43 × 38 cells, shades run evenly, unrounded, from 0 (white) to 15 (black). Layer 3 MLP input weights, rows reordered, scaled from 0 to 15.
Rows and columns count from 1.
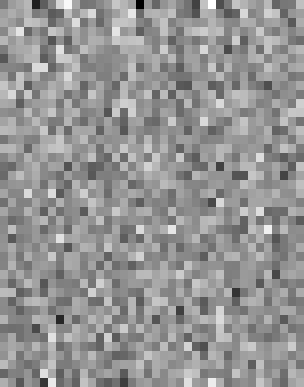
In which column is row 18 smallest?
33
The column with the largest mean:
23
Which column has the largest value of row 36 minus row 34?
20
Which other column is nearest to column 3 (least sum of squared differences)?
21
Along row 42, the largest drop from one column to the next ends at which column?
6
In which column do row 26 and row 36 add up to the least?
34
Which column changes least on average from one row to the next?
32
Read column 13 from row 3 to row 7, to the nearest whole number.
9 6 5 6 7
